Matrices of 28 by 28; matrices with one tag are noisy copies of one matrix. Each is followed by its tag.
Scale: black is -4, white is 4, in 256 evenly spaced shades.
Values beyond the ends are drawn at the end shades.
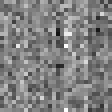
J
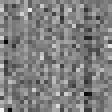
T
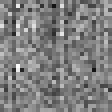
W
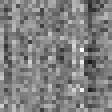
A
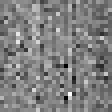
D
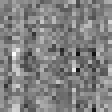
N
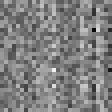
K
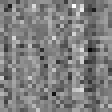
A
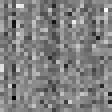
W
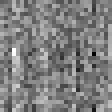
N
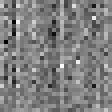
W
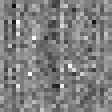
W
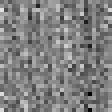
T
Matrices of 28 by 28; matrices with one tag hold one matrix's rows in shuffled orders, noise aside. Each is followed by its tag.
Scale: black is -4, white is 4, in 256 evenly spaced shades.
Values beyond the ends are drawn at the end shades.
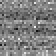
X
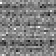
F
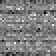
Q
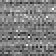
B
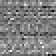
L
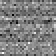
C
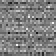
B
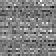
L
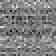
C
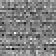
Q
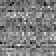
Q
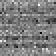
X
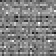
X
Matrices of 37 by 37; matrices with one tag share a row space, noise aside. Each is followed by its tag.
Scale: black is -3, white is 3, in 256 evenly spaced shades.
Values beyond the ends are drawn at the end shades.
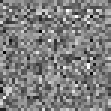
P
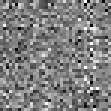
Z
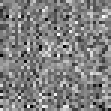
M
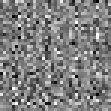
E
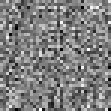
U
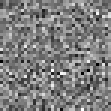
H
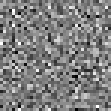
E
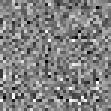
E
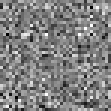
Z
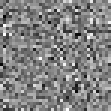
P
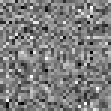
Z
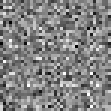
P
